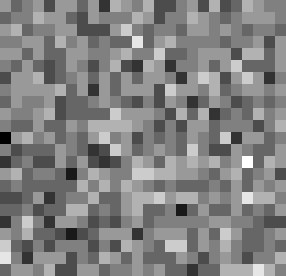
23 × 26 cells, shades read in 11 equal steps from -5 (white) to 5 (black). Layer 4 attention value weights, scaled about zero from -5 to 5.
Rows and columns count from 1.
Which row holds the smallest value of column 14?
15
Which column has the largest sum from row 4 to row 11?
25
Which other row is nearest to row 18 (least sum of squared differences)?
16
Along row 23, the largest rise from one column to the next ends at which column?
6
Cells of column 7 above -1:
16
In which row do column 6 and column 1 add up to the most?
12
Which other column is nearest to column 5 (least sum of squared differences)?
2
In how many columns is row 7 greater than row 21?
8
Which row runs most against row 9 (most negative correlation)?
13
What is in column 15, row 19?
0
